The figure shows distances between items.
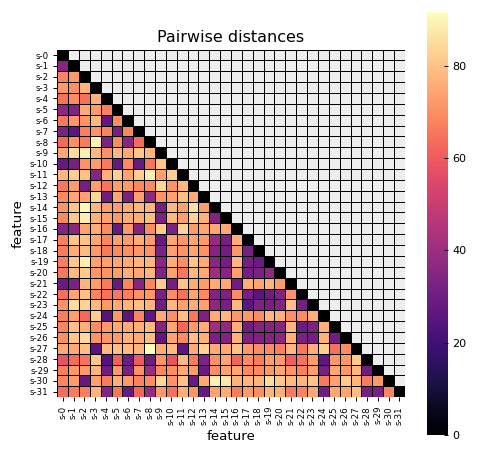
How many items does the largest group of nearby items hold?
11
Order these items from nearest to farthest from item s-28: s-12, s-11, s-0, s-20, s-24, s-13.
s-24, s-13, s-0, s-12, s-20, s-11
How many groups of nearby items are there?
5
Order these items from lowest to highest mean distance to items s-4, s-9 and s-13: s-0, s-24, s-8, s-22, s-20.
s-24, s-8, s-22, s-20, s-0
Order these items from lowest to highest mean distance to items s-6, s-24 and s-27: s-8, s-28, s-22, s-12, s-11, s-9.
s-28, s-8, s-11, s-22, s-12, s-9
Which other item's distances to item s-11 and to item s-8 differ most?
s-27
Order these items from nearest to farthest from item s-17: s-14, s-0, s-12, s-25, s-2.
s-25, s-14, s-0, s-12, s-2
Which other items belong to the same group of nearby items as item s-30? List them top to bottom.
s-2, s-12
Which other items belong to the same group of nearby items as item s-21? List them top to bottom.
s-0, s-1, s-5, s-7, s-10, s-16
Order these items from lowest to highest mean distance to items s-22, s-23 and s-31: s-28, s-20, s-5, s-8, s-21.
s-20, s-28, s-8, s-5, s-21
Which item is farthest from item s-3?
s-8
